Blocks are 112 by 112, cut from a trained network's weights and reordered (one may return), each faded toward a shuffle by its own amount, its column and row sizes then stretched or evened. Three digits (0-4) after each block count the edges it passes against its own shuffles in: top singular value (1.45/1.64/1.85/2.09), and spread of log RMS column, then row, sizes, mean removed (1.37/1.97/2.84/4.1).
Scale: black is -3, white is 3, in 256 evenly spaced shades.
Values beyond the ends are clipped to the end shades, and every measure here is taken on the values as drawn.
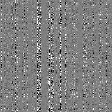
1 4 2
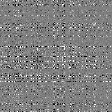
2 3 4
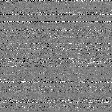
1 0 4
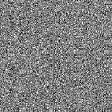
4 2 0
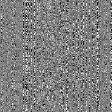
4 4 0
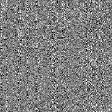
2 3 0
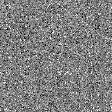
0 2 1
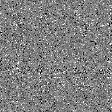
1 2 1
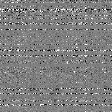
2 2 4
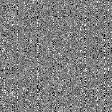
1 3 1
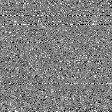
2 0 3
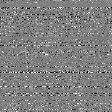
1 0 4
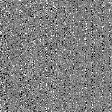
0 3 0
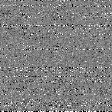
2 1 3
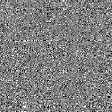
2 2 2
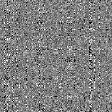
2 3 2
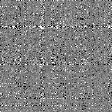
1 3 3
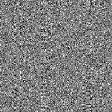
4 2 0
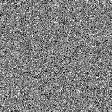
2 0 1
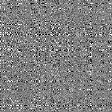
3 3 3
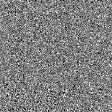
0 1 2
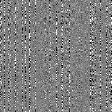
3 4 1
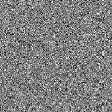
4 1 2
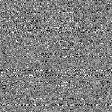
3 0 3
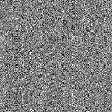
4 2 1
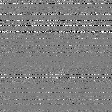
3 0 4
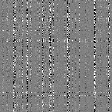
4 4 2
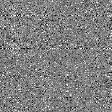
2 2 2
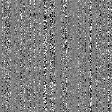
0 4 0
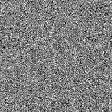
3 0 0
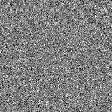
2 0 1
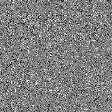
2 2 1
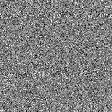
2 0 1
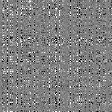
4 4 3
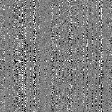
4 4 1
